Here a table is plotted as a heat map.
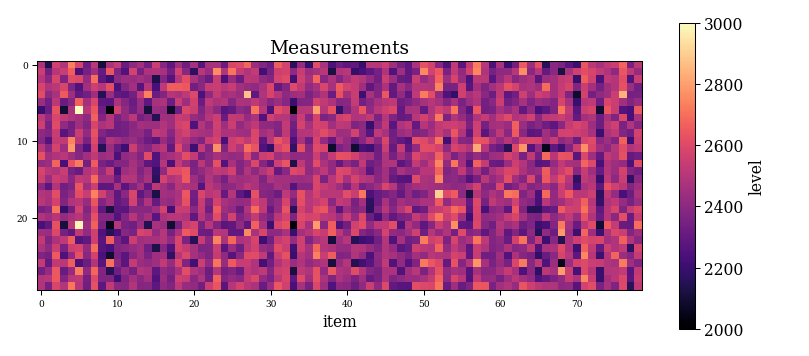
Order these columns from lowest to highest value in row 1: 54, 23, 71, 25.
54, 71, 25, 23
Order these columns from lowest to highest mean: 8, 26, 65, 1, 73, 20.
73, 8, 65, 1, 20, 26
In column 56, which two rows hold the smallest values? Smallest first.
17, 20
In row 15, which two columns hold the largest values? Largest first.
52, 7
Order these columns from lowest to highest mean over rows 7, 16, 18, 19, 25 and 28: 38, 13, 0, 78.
13, 0, 38, 78
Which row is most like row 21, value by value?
6
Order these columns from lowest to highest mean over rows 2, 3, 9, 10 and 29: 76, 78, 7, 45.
78, 45, 76, 7
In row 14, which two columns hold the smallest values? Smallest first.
15, 10
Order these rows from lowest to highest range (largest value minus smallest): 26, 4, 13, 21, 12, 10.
12, 10, 13, 26, 4, 21
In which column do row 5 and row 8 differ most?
70
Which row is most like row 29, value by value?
10
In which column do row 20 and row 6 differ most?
5
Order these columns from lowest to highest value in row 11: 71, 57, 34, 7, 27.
7, 34, 27, 71, 57
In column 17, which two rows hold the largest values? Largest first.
3, 14
